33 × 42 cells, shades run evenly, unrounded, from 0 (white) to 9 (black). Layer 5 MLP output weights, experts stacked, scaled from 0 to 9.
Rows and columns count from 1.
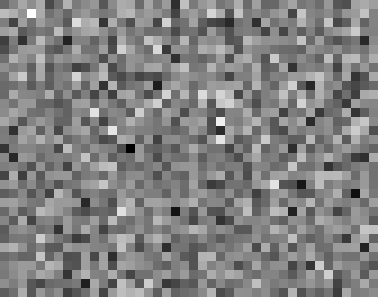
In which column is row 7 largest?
20
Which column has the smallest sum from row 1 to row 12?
5
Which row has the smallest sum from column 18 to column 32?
11
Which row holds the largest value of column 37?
19
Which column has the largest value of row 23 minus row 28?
10
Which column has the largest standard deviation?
25
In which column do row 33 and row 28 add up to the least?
14
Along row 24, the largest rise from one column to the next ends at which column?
33
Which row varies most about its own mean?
3
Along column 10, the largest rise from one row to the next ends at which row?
32
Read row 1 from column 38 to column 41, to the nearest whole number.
6 6 3 3
